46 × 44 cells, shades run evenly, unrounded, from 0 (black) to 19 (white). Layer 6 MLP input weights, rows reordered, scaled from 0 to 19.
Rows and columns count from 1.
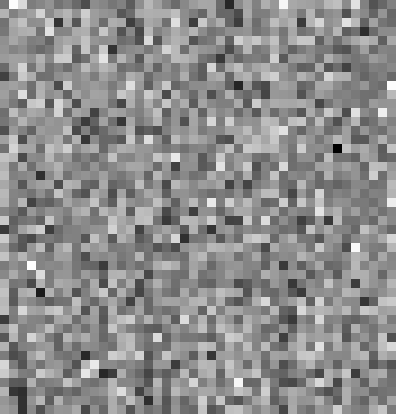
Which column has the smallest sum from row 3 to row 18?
16
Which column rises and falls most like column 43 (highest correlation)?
38
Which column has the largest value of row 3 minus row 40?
10
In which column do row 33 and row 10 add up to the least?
34
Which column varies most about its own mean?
3
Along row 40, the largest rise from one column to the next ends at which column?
25
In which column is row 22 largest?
36
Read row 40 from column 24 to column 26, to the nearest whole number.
4 12 12
